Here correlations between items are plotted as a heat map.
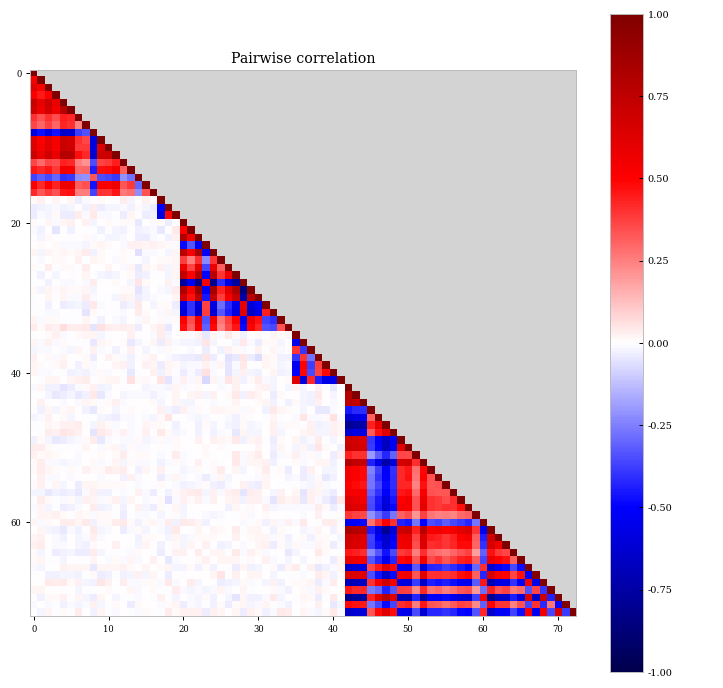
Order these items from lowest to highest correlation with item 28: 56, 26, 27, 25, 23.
27, 26, 25, 56, 23
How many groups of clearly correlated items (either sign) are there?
5
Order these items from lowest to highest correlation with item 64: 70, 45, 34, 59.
70, 45, 34, 59
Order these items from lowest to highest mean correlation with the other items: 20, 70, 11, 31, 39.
70, 31, 39, 20, 11
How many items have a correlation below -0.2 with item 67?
9
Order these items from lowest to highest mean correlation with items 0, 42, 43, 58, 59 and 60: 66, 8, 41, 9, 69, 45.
66, 45, 8, 41, 9, 69
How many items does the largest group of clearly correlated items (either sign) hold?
31
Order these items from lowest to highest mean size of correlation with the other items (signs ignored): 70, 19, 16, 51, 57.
19, 16, 51, 57, 70
